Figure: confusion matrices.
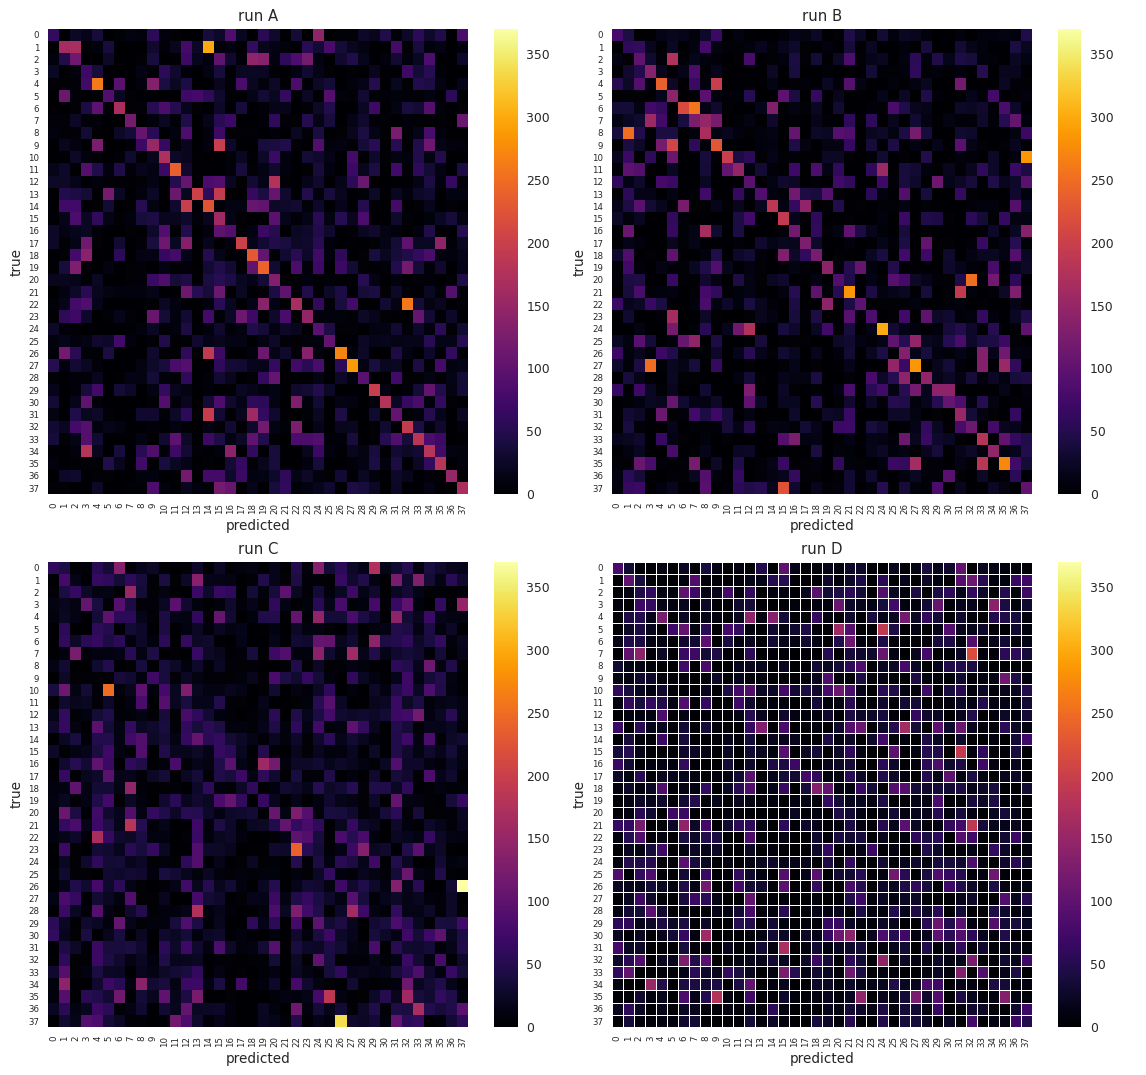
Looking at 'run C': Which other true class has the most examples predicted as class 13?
28
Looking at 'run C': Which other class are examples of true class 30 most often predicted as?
35
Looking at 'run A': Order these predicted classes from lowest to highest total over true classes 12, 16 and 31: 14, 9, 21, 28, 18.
21, 9, 28, 18, 14
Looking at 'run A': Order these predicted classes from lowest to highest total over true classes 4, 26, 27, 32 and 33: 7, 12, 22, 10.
7, 10, 12, 22
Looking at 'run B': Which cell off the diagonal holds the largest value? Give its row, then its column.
10, 37
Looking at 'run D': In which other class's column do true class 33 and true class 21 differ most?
32
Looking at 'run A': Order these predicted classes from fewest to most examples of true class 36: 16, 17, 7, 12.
7, 16, 17, 12
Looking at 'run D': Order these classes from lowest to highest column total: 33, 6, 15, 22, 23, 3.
23, 33, 3, 22, 15, 6
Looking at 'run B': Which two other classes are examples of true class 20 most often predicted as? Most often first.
32, 34
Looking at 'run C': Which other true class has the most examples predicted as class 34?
8
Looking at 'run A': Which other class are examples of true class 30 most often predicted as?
22
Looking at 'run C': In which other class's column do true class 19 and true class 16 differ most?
20
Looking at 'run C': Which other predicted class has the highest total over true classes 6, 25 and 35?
32
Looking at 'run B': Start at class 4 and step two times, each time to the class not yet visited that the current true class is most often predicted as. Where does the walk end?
5
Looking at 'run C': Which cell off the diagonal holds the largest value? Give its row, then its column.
26, 37
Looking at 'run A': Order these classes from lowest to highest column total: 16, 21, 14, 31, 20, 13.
13, 21, 16, 31, 20, 14
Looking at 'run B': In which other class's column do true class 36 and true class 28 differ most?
26
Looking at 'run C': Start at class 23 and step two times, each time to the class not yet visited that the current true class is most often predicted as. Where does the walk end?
4
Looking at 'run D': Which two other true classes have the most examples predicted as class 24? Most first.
5, 32
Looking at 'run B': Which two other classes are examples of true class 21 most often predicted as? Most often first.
31, 36
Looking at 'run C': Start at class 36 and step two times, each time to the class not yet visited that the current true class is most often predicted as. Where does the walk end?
1
